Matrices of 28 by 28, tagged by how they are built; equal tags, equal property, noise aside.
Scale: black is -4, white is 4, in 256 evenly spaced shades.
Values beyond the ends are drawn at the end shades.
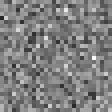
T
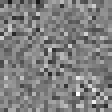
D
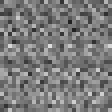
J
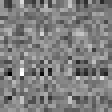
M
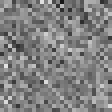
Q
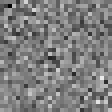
D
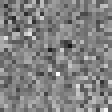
D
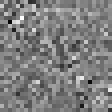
D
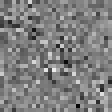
D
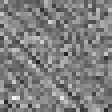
Q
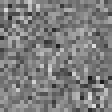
D
